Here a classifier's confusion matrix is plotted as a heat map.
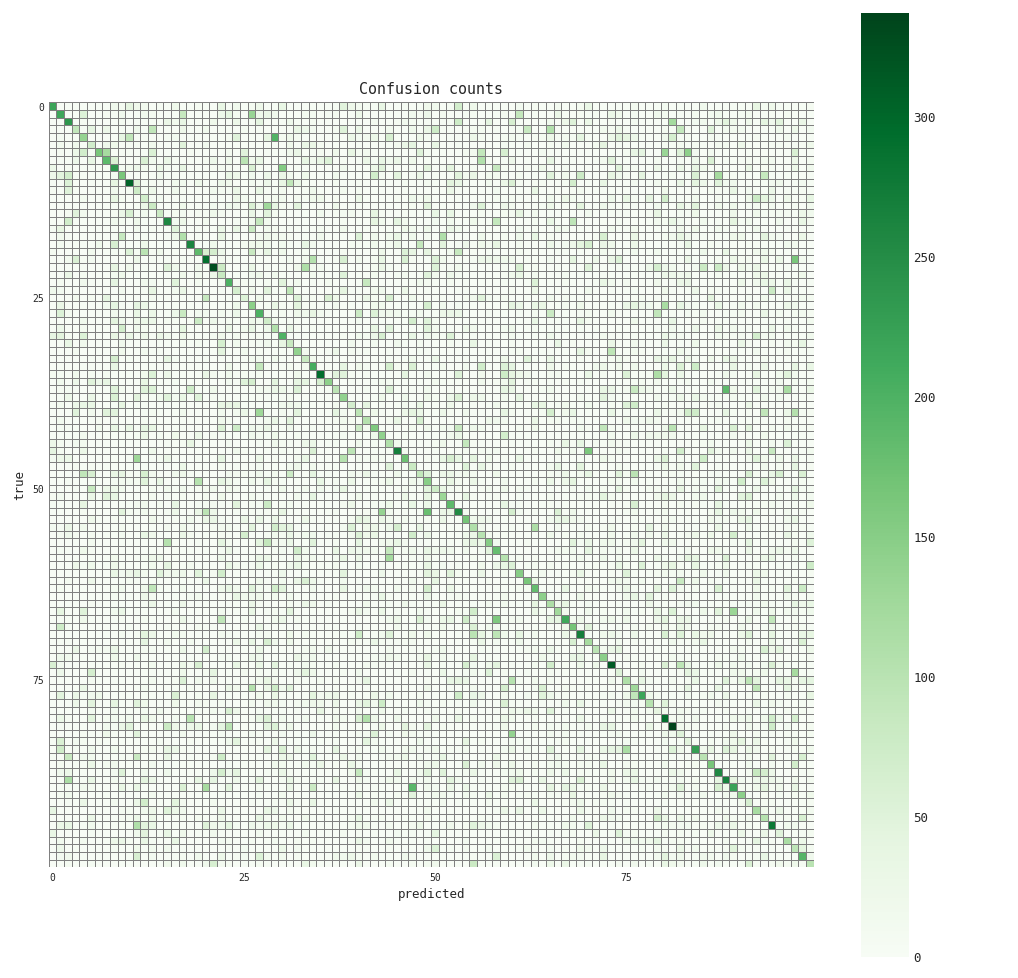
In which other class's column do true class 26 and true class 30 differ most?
80
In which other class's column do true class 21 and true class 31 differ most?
33
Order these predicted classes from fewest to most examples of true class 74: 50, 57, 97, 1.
50, 1, 57, 97
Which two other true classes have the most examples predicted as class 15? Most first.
57, 81
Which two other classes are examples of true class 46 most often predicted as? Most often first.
11, 38
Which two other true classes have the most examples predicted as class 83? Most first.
6, 40
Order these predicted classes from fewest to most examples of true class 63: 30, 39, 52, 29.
39, 52, 30, 29
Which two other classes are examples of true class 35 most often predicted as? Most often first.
79, 59
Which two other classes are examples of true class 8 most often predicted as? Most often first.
30, 58
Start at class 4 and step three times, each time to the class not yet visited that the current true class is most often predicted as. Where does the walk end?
87
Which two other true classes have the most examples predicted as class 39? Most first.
45, 55
